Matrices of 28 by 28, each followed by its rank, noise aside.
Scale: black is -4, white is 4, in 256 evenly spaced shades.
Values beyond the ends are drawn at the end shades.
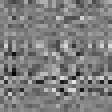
three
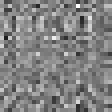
four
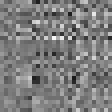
three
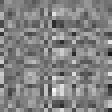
two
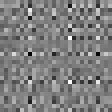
two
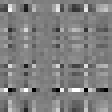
one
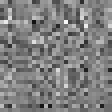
four
